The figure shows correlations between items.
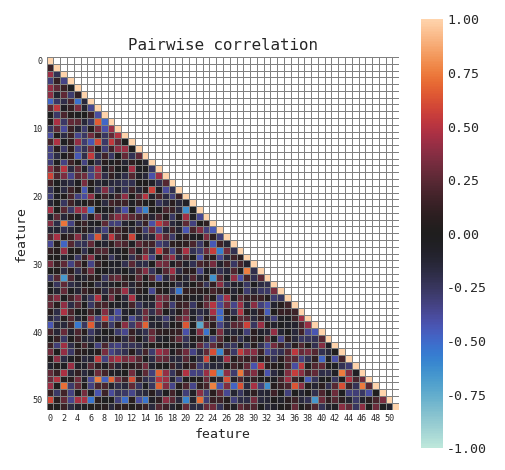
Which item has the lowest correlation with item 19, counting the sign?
34
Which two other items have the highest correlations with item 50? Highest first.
22, 0
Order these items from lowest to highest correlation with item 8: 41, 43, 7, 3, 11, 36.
7, 11, 41, 3, 36, 43
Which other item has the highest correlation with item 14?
39
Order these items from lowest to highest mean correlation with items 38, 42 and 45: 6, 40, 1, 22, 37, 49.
1, 22, 49, 40, 6, 37
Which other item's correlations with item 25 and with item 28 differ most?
46
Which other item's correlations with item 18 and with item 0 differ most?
48
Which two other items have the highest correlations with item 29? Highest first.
31, 39
